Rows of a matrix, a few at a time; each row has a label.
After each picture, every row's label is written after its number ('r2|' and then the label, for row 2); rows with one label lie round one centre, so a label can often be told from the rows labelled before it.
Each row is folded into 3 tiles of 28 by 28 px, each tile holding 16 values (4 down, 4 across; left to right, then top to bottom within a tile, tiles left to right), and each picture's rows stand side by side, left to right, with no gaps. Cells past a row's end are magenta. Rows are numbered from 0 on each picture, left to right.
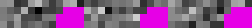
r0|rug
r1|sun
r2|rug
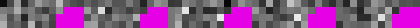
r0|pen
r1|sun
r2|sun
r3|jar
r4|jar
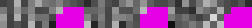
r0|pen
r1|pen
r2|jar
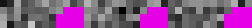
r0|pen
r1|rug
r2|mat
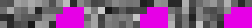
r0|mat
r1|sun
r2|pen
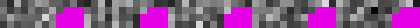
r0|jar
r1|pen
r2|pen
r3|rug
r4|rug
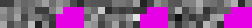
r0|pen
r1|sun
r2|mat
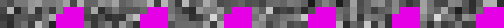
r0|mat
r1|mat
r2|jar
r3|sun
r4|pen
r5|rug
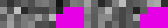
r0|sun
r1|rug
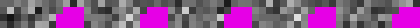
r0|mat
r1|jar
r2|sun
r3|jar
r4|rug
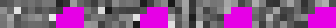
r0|sun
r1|sun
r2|pen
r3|rug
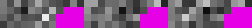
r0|jar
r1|rug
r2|rug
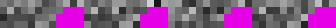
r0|mat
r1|mat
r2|rug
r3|mat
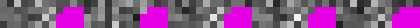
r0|jar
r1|pen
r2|jar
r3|jar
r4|jar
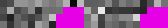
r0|mat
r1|sun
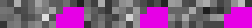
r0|jar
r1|jar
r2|rug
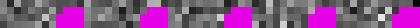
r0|jar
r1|rug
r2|sun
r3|pen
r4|jar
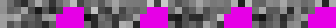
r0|rug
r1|mat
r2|mat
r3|mat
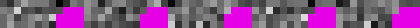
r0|sun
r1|rug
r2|pen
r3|sun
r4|pen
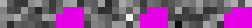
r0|rug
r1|jar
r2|mat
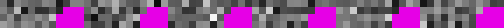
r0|sun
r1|mat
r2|jar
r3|sun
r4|sun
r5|pen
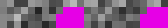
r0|rug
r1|rug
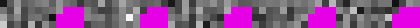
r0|pen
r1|jar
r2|pen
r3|mat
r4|sun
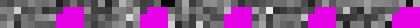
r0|sun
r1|jar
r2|pen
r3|sun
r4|mat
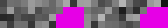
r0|mat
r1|rug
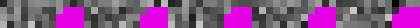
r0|pen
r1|mat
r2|pen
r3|mat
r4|sun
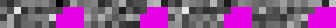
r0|sun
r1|rug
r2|sun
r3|mat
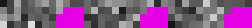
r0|pen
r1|mat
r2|jar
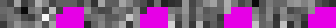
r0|jar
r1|jar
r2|pen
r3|pen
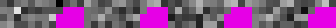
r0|sun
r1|rug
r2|mat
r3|rug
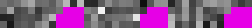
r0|mat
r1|sun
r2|pen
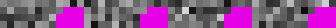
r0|mat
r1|pen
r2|sun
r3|rug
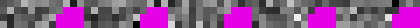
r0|mat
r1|mat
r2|pen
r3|jar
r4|sun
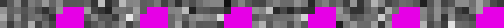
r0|pen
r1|jar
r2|sun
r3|sun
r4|jar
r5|pen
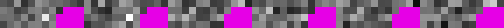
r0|jar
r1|jar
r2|rug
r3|sun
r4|rug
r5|rug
